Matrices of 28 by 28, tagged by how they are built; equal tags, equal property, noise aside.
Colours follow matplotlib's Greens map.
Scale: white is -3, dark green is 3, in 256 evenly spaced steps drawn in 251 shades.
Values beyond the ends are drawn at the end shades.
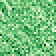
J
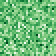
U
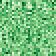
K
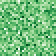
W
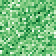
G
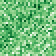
G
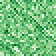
J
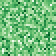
W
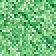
J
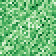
G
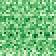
U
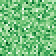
W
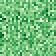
K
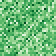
G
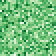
W
